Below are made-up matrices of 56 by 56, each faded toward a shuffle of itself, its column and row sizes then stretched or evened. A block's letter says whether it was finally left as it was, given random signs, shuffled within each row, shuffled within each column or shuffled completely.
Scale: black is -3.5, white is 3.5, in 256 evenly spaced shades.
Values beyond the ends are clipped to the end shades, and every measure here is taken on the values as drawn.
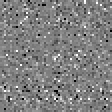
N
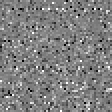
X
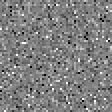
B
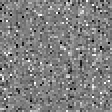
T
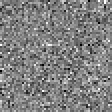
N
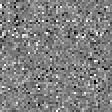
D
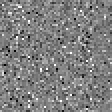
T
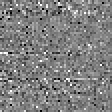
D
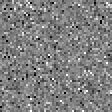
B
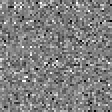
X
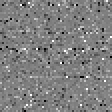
X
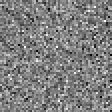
B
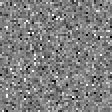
T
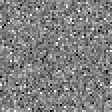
B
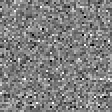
X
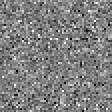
X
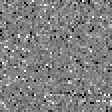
X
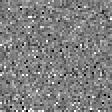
X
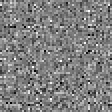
D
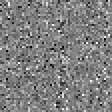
T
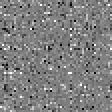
D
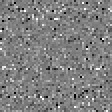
X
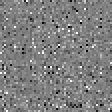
D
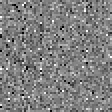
T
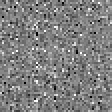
T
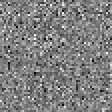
N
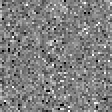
T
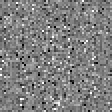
T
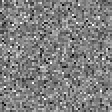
B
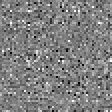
N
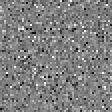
X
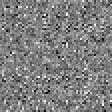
D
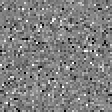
X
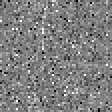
T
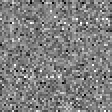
X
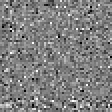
D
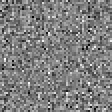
N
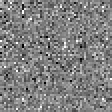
N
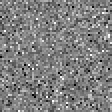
B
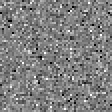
B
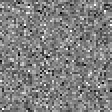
T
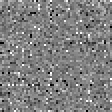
N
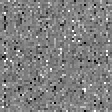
T
